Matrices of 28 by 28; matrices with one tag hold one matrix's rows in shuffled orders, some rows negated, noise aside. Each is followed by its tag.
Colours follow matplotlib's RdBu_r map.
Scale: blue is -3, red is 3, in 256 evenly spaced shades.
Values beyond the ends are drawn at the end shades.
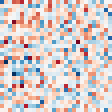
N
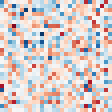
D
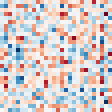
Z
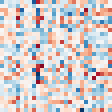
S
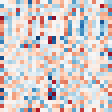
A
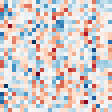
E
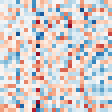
S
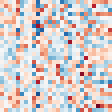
S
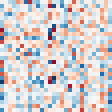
A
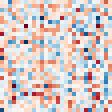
D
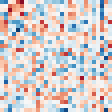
Z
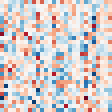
E
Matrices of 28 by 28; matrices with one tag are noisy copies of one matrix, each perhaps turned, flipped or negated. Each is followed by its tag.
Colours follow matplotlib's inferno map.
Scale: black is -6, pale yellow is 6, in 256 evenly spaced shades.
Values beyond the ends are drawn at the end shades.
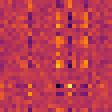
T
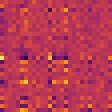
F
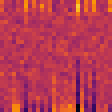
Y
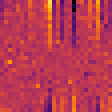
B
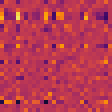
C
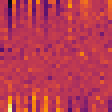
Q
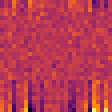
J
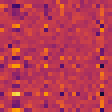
C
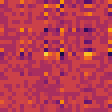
F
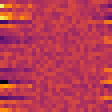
J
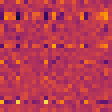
C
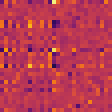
F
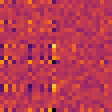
F
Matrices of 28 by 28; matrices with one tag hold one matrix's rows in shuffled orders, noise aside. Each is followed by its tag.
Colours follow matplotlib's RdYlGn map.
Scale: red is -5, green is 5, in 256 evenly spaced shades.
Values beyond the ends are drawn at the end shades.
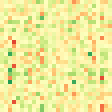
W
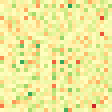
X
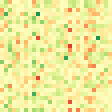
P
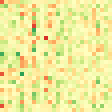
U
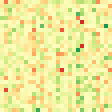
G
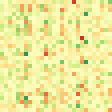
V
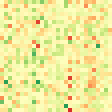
P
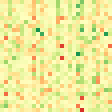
G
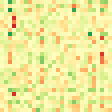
W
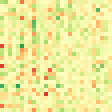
U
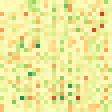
X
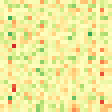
W
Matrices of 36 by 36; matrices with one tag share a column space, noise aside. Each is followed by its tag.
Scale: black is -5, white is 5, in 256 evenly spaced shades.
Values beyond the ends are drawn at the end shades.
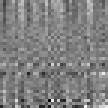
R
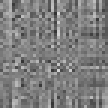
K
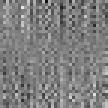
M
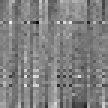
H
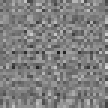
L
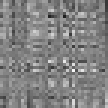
K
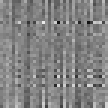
H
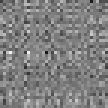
L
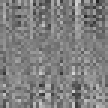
M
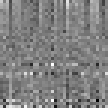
R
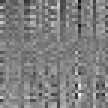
M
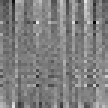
H
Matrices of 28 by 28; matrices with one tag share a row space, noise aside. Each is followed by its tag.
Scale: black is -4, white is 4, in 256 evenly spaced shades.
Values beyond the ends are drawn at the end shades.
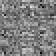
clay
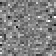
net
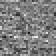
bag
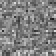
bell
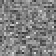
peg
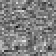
peg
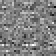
bell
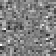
net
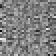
net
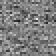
bag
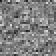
bag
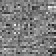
bell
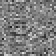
peg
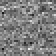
clay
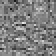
peg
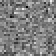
peg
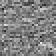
clay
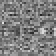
clay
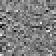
net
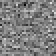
bell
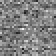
bag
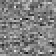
clay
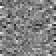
net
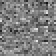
bag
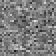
peg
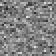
peg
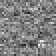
clay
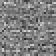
clay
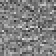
clay
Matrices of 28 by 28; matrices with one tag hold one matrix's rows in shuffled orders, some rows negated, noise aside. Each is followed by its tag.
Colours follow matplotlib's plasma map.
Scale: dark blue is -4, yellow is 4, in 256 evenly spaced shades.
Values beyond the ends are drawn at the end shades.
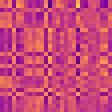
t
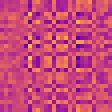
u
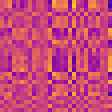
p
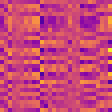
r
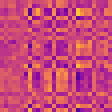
u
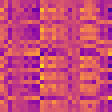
r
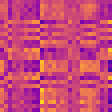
r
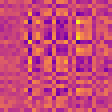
u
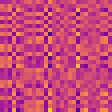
t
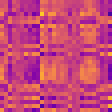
r
